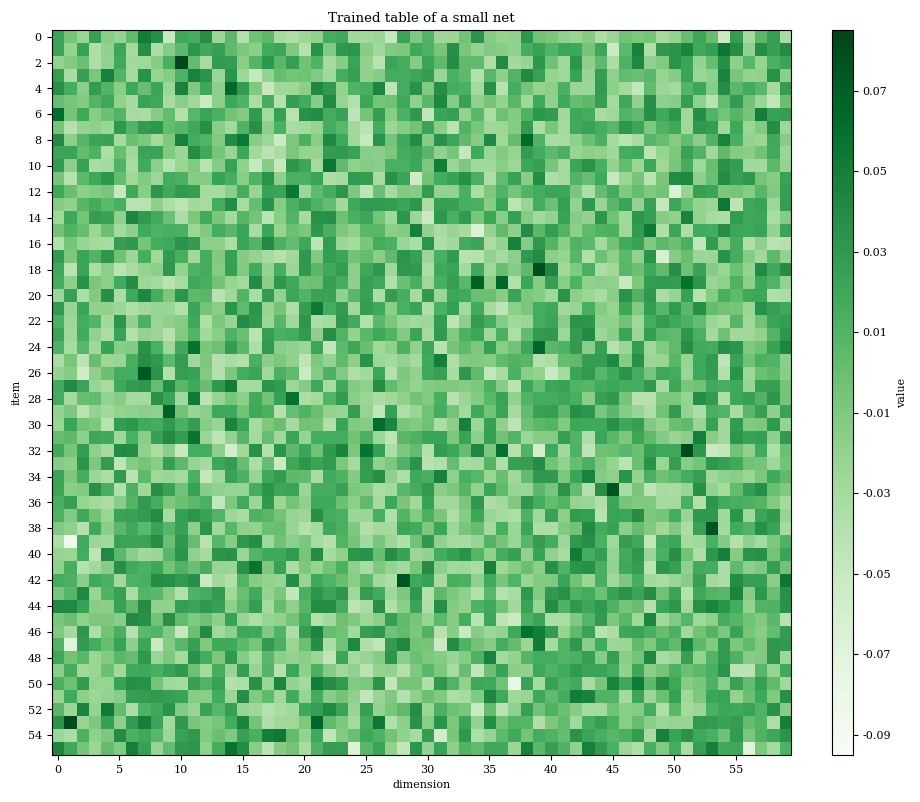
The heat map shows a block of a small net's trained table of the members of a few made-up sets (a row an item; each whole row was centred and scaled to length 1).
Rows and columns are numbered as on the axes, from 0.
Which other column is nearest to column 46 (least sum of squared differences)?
5
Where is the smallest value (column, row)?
1, 39
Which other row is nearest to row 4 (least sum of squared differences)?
53
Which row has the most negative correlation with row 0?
40
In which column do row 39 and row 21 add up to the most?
16
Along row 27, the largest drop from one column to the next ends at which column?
15
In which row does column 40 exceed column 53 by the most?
32
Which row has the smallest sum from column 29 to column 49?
0
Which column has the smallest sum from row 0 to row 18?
45
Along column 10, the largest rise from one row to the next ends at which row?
2
